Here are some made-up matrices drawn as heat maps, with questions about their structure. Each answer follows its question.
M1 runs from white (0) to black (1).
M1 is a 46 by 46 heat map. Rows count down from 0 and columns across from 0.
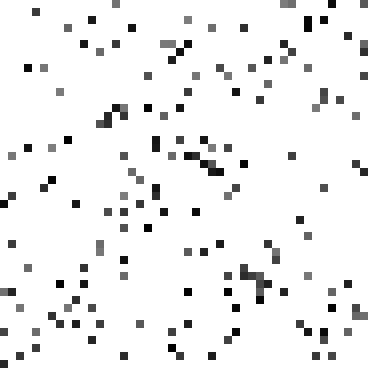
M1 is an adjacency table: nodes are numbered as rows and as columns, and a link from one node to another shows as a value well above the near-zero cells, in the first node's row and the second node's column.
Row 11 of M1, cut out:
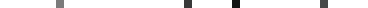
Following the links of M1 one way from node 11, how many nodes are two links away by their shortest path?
10
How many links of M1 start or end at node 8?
8
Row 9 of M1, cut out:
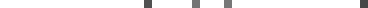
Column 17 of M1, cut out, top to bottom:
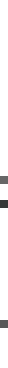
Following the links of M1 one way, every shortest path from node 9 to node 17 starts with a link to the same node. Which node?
node 18
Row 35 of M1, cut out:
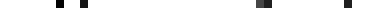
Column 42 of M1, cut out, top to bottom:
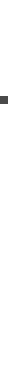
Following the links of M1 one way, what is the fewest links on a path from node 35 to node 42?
4
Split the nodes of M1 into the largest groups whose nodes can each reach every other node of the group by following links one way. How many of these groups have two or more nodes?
1
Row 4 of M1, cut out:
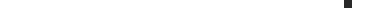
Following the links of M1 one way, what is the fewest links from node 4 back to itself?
2
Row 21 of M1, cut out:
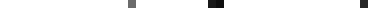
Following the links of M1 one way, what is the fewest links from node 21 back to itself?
4
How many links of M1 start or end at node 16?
2
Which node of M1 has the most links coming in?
node 15
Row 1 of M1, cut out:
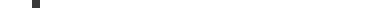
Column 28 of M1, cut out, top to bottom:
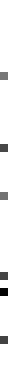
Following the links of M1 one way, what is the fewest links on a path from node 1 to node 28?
6
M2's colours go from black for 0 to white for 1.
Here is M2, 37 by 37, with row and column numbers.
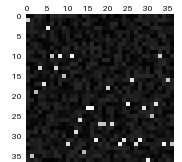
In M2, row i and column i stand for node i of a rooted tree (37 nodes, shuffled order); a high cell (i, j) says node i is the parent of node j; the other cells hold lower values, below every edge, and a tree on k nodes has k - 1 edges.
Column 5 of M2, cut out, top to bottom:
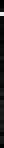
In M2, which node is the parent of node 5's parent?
13
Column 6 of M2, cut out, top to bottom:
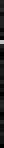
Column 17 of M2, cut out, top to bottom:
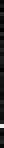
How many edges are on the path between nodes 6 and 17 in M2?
6
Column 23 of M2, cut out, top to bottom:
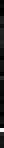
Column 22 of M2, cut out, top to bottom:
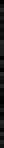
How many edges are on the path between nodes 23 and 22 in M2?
2
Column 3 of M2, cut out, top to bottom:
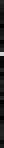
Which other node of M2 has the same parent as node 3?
7
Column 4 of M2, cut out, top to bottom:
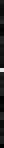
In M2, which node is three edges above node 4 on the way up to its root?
25
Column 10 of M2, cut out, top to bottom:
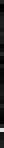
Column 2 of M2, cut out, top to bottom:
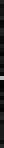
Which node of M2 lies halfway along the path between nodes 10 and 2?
27
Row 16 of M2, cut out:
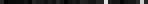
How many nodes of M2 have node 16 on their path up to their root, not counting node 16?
8
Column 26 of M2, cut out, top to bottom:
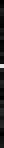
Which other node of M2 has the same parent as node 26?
35
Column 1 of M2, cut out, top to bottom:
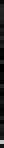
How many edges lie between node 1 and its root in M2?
5
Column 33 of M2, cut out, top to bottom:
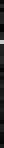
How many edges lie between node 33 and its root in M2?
3
